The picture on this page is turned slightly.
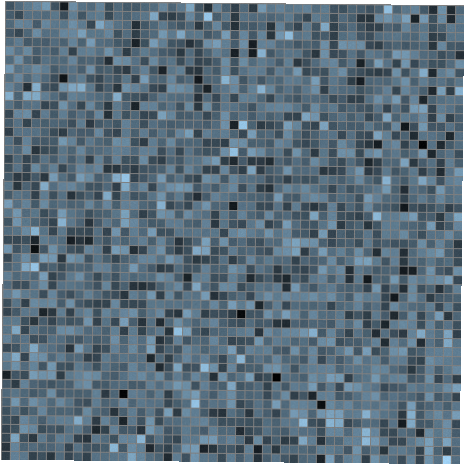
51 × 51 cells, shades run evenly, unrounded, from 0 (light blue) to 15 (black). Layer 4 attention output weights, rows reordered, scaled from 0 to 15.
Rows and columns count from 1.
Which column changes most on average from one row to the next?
23
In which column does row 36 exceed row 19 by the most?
32
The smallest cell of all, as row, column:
51, 50
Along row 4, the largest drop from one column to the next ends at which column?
31
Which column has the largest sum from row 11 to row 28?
45
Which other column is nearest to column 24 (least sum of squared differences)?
39
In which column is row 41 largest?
18
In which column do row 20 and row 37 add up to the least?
47
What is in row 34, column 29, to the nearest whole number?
12
